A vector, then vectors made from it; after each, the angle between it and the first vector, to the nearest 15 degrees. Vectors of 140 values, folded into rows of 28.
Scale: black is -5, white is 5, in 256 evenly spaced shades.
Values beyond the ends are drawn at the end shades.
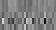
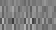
45 degrees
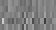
30 degrees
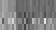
135 degrees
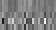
165 degrees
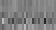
30 degrees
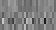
15 degrees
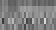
150 degrees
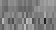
30 degrees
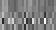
165 degrees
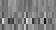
15 degrees
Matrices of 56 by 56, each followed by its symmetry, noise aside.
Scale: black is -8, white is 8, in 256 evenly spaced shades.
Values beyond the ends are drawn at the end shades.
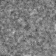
symmetric.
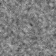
symmetric across the other diagonal.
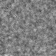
no symmetry.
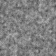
same after a half turn.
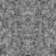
mirrored left to right.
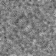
symmetric.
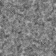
same after a half turn.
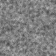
same after a half turn.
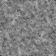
same after a half turn.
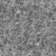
same after a half turn.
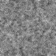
same after a half turn.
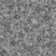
symmetric across the other diagonal.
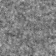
no symmetry.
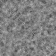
symmetric.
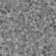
symmetric across the other diagonal.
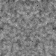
mirrored left to right.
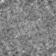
same after a half turn.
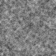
symmetric across the other diagonal.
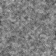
same after a half turn.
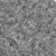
symmetric across the other diagonal.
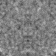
mirrored left to right.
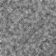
symmetric.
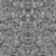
mirrored left to right.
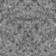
mirrored left to right.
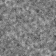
same after a half turn.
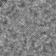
symmetric.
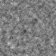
symmetric across the other diagonal.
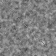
symmetric.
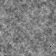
symmetric across the other diagonal.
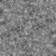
same after a half turn.
